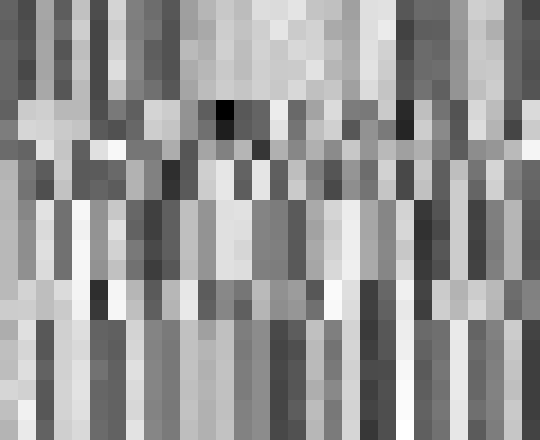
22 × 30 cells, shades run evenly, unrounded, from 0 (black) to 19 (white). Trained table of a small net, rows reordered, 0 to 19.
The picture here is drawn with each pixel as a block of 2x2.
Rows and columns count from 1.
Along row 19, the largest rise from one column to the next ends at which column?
23
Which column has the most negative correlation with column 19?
12
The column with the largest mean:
5
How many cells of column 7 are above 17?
3
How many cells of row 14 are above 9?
21
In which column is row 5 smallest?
6
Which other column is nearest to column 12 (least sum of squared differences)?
18
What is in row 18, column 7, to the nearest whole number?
7
